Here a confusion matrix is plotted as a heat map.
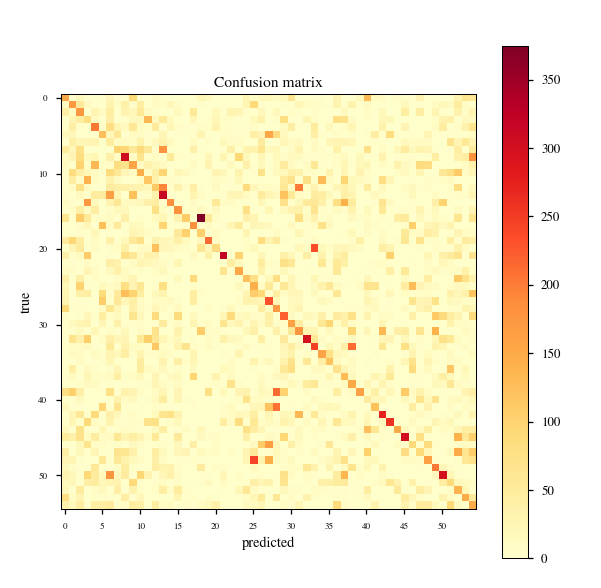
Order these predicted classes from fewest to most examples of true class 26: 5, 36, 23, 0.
23, 0, 36, 5
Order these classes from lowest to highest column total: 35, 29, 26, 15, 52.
35, 15, 26, 52, 29
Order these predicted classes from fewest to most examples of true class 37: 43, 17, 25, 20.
25, 20, 43, 17
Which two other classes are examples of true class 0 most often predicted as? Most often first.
40, 9
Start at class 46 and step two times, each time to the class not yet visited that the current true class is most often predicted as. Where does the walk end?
5
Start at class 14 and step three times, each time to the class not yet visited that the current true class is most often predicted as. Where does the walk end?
34
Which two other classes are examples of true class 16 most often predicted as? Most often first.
18, 2
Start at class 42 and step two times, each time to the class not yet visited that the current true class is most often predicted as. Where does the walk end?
49
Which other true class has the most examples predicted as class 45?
39
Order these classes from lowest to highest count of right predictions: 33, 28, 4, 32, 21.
28, 4, 33, 32, 21
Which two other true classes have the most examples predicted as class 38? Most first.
33, 31
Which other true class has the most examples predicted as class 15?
29
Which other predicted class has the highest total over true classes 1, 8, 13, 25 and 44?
2
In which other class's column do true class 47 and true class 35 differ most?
52
